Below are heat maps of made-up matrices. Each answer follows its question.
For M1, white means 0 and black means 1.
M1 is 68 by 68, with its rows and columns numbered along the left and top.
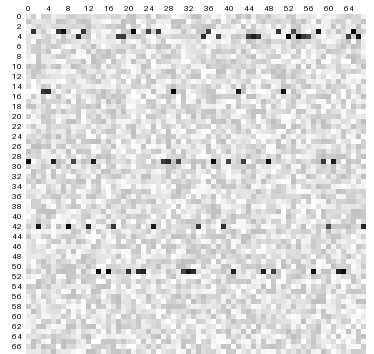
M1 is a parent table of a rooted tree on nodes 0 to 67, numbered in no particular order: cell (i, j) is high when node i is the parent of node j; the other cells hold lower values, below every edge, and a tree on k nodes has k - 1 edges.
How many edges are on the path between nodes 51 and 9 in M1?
3
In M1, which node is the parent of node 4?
15
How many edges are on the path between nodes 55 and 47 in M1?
4
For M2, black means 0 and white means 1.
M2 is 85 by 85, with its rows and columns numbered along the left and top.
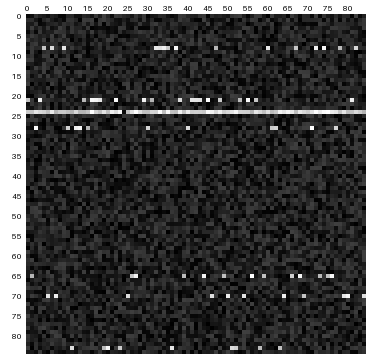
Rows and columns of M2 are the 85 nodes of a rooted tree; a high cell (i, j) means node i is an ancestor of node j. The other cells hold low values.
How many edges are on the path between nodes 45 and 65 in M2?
3
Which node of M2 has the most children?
21
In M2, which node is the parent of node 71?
28
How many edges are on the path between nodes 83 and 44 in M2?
3
